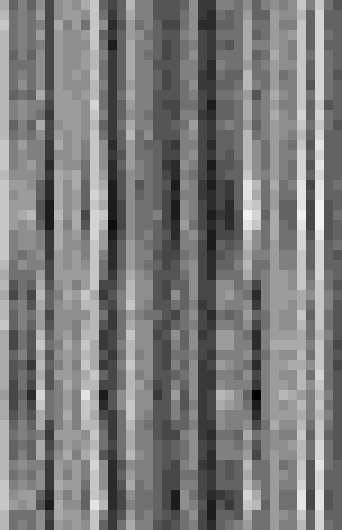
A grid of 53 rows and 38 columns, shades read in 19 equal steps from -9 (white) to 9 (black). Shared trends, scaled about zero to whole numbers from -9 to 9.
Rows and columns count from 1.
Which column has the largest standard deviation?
29
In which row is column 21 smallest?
23
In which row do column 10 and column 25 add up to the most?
22
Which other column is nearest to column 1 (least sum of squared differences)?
11
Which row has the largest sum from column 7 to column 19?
50
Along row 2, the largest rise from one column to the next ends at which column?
37
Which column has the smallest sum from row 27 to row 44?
36
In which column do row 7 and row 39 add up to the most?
24
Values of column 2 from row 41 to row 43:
4 3 2
